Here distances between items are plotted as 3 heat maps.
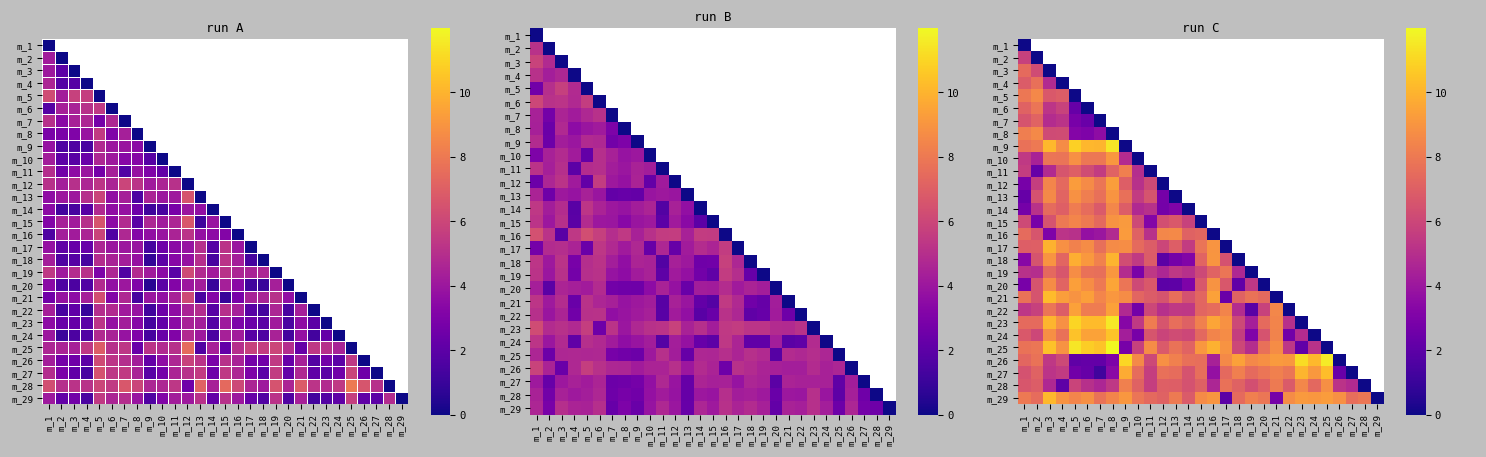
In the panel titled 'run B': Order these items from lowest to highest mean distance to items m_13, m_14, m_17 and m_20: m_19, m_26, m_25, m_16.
m_25, m_19, m_26, m_16
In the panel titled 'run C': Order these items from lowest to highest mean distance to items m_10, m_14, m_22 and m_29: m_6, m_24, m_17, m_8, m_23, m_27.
m_24, m_17, m_23, m_27, m_6, m_8
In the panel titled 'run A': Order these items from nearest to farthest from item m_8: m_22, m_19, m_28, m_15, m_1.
m_15, m_1, m_22, m_19, m_28
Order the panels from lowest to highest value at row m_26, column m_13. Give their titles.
run B, run A, run C
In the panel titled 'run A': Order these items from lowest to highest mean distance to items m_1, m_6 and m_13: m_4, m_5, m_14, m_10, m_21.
m_21, m_14, m_10, m_4, m_5
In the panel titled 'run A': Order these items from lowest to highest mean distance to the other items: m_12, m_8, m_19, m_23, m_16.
m_23, m_8, m_16, m_19, m_12
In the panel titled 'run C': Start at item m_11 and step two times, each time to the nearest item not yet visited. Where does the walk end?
m_15
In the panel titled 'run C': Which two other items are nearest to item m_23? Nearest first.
m_25, m_9
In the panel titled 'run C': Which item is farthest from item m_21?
m_3
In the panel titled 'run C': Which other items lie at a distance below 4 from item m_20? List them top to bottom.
m_1, m_12, m_13, m_14, m_18
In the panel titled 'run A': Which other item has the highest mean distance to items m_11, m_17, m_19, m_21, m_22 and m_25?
m_28
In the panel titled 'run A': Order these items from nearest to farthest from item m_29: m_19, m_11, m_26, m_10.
m_26, m_10, m_11, m_19
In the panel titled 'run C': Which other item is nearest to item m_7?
m_27
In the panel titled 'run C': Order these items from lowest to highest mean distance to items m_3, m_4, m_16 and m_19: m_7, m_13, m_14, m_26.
m_7, m_26, m_14, m_13
